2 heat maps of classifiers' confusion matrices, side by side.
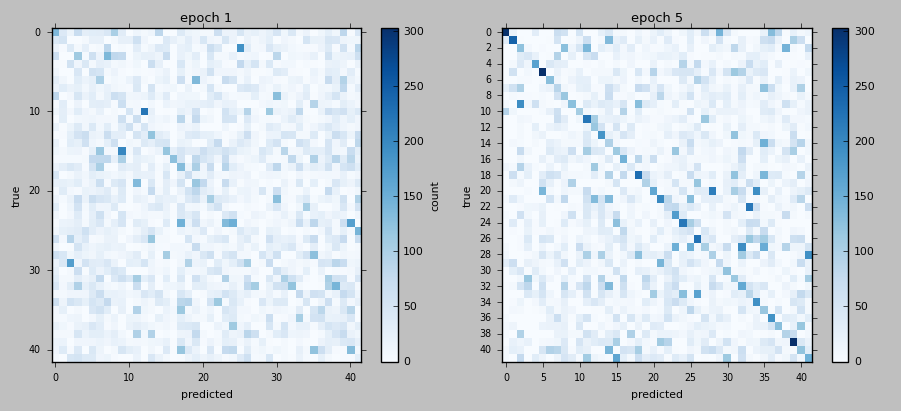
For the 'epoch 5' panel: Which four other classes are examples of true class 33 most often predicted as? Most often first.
26, 24, 20, 40
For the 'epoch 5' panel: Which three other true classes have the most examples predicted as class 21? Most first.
29, 39, 8
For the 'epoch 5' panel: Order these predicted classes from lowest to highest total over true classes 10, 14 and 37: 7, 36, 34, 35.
34, 7, 36, 35
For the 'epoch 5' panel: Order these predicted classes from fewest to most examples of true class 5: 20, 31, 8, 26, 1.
8, 26, 1, 20, 31
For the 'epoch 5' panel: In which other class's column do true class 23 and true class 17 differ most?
12
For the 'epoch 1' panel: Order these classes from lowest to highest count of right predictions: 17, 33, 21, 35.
35, 33, 21, 17
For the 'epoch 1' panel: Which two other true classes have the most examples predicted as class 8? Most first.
0, 3
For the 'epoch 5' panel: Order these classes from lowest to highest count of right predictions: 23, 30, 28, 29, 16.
29, 28, 30, 16, 23
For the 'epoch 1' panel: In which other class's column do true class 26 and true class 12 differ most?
13
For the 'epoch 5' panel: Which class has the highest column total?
11
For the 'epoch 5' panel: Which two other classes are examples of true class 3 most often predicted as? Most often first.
7, 12
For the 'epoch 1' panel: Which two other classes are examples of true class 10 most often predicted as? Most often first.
12, 29
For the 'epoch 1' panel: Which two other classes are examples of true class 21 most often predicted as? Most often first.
30, 41
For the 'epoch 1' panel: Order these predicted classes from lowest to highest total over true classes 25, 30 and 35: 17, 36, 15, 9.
15, 9, 36, 17
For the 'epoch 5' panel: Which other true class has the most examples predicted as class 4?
9
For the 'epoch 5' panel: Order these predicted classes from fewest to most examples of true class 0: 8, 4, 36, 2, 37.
2, 4, 8, 37, 36
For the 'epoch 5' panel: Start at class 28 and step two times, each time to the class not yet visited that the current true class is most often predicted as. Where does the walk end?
15
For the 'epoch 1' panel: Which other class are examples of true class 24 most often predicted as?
40
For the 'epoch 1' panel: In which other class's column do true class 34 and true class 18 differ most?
22
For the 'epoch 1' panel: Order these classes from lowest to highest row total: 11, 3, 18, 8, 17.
18, 11, 8, 3, 17
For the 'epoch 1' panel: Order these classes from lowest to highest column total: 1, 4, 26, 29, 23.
1, 4, 29, 26, 23
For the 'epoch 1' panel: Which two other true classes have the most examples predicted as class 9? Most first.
15, 16
